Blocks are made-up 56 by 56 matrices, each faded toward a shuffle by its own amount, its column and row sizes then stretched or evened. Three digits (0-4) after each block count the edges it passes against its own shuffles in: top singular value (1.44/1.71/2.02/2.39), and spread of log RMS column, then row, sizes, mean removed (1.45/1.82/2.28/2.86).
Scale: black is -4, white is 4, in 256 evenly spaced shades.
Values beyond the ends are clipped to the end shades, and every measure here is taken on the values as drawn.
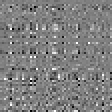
4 3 4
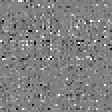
2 0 3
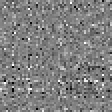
1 3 2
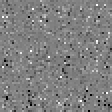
0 1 1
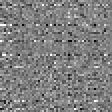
3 2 3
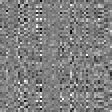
4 4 0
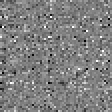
0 2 2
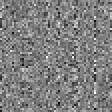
3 3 0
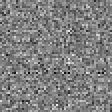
2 0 2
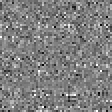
1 1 3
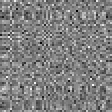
4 0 1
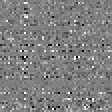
0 1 4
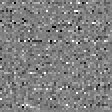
0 0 3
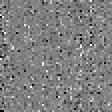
0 3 1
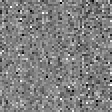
1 2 0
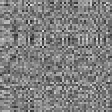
4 0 3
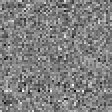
2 1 1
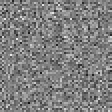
3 0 1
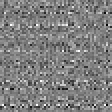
3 1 4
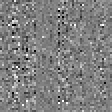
1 4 0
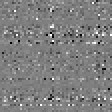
0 2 4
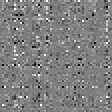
2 3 3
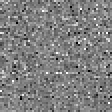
1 0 1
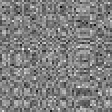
4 0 0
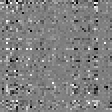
3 3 4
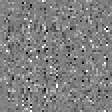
1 2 0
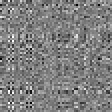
4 3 3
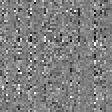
2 4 1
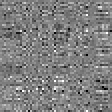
4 2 3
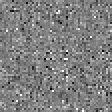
2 0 1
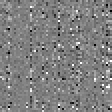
0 4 1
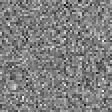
1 1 0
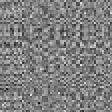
4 3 0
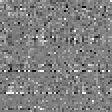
3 0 3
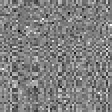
4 2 0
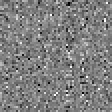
0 2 0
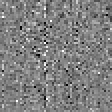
2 2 1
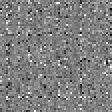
2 3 1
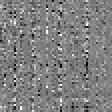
2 4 0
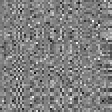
4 3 0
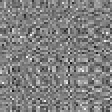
4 1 2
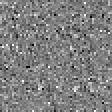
1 1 2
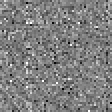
1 1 0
